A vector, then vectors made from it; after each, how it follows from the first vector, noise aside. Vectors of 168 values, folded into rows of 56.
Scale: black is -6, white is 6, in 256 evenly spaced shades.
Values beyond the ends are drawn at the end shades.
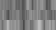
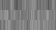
reversed, negated, shrunk.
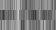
wrapped around, negated.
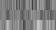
copied.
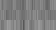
shrunk.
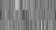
wrapped around, partly zeroed.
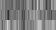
copied.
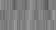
wrapped around, negated, shrunk.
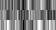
scaled up.
